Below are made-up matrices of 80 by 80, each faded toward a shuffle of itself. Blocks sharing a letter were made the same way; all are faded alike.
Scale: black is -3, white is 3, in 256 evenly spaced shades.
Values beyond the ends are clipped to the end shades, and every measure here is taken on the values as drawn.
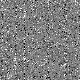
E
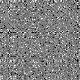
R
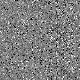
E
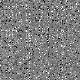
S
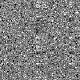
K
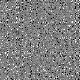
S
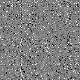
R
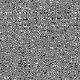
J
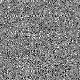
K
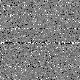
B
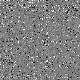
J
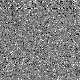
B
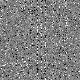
E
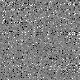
J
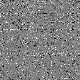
J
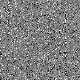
E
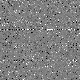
J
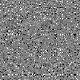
R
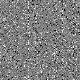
E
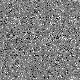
B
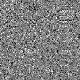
K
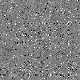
J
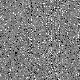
E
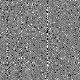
S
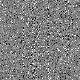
E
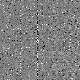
S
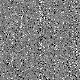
E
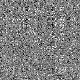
K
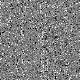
E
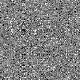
K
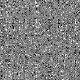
R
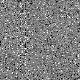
E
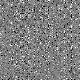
S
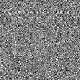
K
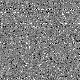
B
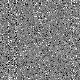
E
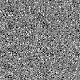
K
